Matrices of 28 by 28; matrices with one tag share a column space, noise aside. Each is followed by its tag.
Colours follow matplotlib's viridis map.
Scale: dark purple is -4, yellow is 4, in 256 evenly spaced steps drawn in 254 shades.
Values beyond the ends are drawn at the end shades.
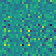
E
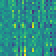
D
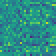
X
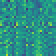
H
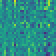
D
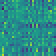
D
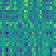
D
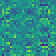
X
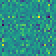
E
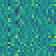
X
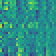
D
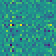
E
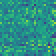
X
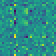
X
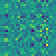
E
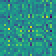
E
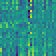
D
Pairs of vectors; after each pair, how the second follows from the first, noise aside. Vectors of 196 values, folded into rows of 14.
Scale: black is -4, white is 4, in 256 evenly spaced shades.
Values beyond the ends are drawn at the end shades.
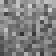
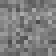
wrapped around, shrunk.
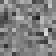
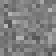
reversed, negated, shrunk.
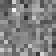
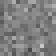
reversed, shrunk.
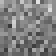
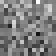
copied.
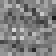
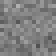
wrapped around, shrunk.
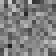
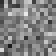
sign-scrambled.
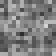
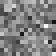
sign-scrambled.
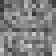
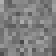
reversed, shrunk.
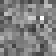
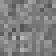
reversed, shrunk.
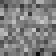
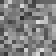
sign-scrambled.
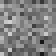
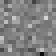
partly zeroed.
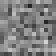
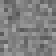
wrapped around, shrunk.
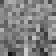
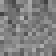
reversed, shrunk.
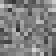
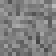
wrapped around, shrunk.
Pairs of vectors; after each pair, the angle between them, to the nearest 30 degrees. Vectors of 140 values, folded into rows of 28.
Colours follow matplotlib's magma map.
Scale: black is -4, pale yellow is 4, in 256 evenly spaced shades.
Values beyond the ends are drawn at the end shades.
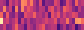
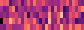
120 degrees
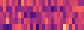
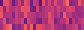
120 degrees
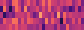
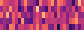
90 degrees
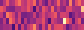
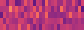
120 degrees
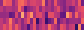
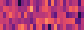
120 degrees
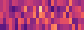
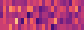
120 degrees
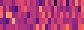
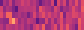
30 degrees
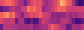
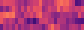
30 degrees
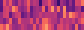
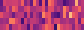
60 degrees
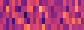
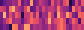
90 degrees
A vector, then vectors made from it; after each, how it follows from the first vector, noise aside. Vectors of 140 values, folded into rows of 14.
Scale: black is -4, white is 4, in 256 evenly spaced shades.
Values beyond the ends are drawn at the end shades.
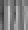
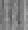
reversed, negated, shrunk.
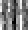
wrapped around, scaled up.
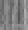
reversed, negated, shrunk.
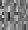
sign-scrambled.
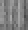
reversed, shrunk.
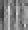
copied.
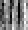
reversed, negated, scaled up.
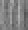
reversed, shrunk.
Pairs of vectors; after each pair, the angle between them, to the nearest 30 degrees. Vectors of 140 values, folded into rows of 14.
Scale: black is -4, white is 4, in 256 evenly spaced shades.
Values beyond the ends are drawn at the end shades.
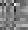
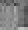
120 degrees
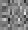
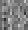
150 degrees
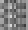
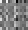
90 degrees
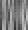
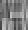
30 degrees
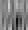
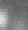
90 degrees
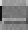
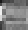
150 degrees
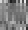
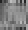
150 degrees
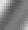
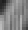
150 degrees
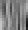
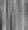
120 degrees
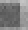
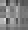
120 degrees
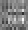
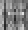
120 degrees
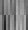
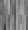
30 degrees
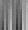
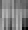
150 degrees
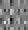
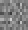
120 degrees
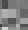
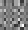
90 degrees
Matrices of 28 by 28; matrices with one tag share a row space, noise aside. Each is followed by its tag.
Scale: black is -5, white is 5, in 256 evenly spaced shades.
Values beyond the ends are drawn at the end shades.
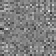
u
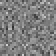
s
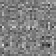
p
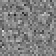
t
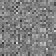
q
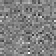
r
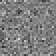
t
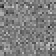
u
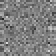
u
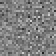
r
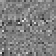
t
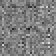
p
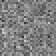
t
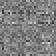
p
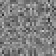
p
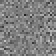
u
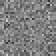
u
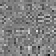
r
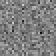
s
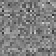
p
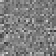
u
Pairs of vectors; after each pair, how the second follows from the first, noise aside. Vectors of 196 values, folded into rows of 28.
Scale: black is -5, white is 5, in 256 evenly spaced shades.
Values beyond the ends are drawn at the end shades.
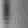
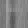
wrapped around, shrunk.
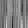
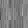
wrapped around, shrunk.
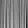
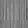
wrapped around, shrunk.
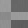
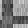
wrapped around, negated, scaled up.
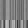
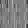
wrapped around, negated, partly zeroed.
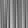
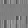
wrapped around, negated, partly zeroed.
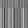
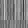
reversed.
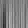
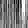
reversed, negated, scaled up.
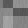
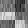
reversed, negated, scaled up.
